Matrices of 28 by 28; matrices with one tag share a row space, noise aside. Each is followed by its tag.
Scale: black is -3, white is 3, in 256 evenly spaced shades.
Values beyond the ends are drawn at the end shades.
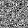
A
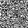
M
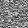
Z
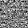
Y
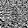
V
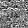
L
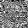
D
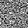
M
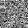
Y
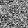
M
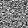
V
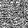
L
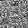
M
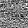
Y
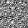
A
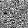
A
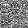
Z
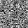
L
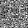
Y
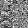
Z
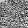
Y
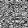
D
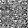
V
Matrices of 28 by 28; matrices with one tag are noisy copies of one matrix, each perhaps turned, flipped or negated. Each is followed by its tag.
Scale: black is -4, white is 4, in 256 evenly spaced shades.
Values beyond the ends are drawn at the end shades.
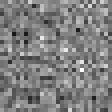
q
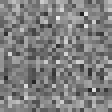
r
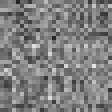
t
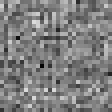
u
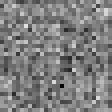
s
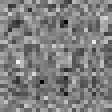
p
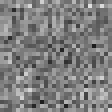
t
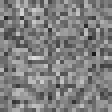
r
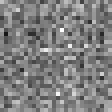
r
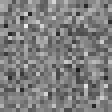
r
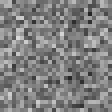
r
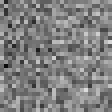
q
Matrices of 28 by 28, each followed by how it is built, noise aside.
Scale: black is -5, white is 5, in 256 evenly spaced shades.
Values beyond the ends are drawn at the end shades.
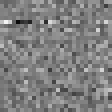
uneven rows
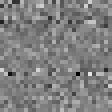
uneven rows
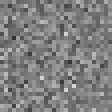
repeating rows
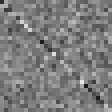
diagonal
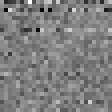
uneven rows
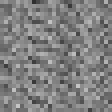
repeating rows
